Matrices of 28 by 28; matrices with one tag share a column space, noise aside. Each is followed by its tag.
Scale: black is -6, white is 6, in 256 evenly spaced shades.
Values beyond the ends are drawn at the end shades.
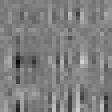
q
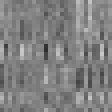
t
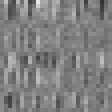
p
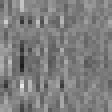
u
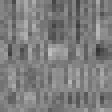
t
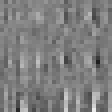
q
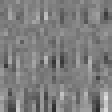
q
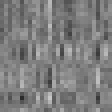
t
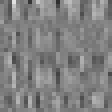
p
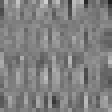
p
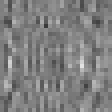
u
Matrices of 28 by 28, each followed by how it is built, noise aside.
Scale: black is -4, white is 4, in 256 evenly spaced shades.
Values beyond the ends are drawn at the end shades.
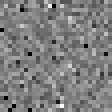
sparse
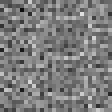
repeating rows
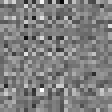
low rank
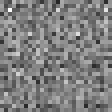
repeating columns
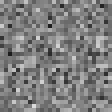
repeating columns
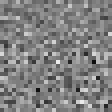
uneven rows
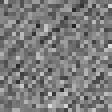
Hankel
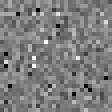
sparse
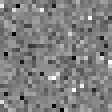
sparse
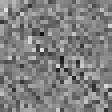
block diagonal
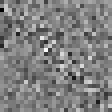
banded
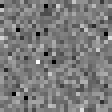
sparse
